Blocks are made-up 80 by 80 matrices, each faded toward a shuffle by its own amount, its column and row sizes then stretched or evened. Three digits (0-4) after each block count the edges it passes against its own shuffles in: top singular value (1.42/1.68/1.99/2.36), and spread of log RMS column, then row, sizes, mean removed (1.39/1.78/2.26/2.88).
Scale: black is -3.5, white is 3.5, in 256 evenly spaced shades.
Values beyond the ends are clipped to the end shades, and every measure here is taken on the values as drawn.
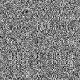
3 1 0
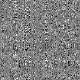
2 4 1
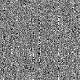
3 3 0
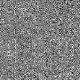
2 3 2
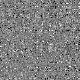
1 1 3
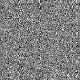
2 3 0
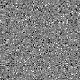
3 1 1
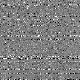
3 1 4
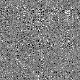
1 3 2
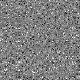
2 1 1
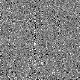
1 3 1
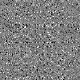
3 1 2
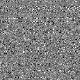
1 0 3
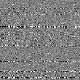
4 0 4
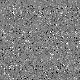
0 1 2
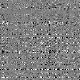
3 3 4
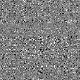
2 2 3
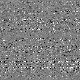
0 0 4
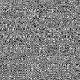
4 0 3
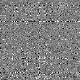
3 2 4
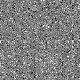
2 1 0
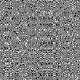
4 1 2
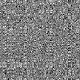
3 2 1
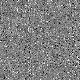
1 1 0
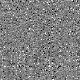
2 2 1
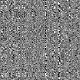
3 4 1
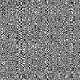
4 4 0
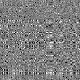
4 0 3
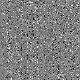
1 3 0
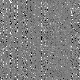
1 4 0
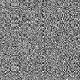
4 2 1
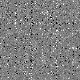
1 3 2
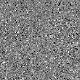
0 2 2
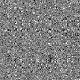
3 1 1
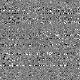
2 2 4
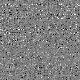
0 0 3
